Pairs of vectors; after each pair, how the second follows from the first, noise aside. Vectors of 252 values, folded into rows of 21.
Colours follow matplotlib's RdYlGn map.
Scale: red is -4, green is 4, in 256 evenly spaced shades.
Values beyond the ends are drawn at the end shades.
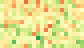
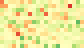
reversed, negated, partly zeroed.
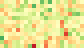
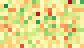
wrapped around.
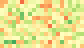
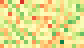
copied.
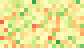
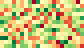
negated, scaled up.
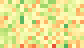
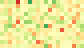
reversed, negated, partly zeroed.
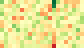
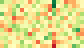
copied.
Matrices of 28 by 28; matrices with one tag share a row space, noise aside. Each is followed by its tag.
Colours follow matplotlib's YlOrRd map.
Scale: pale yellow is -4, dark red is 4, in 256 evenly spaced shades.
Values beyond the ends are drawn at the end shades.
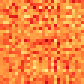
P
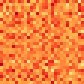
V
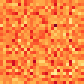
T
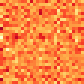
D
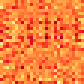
D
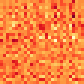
T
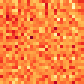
T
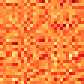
T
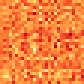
P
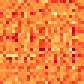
T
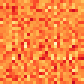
T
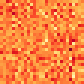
T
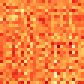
T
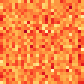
V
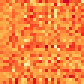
P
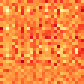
D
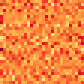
V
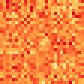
T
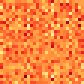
V
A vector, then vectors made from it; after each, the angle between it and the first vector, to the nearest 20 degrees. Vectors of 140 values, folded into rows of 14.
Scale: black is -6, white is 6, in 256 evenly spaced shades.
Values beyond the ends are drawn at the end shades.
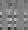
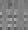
20 degrees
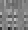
20 degrees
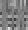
140 degrees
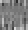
100 degrees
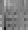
120 degrees
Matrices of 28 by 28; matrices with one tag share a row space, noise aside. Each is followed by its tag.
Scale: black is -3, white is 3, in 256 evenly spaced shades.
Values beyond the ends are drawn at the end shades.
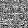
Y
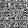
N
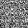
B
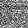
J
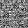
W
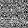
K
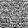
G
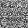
K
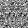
N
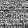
W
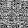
W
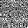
B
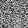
J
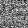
J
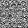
J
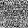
Y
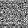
K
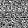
J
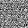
K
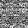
G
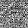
B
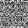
N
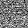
J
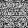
Y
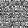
B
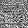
Y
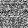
N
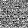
G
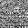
G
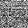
J
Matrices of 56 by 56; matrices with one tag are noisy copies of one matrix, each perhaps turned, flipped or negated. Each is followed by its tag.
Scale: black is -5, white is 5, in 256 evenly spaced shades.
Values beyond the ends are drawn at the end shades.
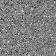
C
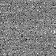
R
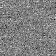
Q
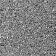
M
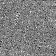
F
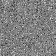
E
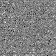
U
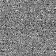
R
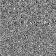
C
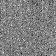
F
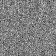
E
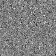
C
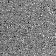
M
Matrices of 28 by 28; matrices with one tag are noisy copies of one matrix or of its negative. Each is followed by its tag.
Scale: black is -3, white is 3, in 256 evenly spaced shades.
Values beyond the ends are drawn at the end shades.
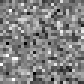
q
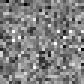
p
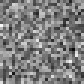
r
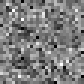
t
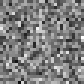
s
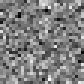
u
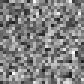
r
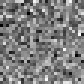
r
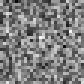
p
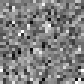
u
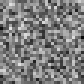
s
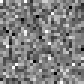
q
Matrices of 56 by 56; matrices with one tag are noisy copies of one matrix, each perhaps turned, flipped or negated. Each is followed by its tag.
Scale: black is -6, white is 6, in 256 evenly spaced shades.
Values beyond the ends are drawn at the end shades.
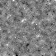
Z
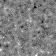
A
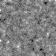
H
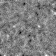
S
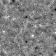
S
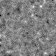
H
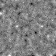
S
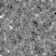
Z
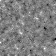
Z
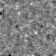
S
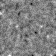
S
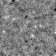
S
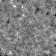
H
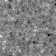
A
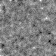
H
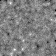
H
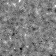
A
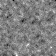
Z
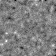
H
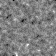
Z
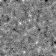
S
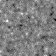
A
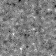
A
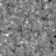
A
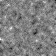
Z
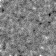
H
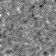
H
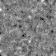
S
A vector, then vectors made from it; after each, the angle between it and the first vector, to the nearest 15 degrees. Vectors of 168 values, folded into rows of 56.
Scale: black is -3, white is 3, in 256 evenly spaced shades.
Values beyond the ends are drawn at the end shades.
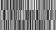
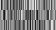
15 degrees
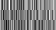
60 degrees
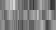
105 degrees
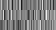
105 degrees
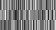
90 degrees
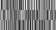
30 degrees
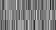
120 degrees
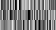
60 degrees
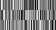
150 degrees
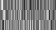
135 degrees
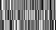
120 degrees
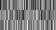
120 degrees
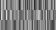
90 degrees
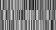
165 degrees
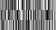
90 degrees
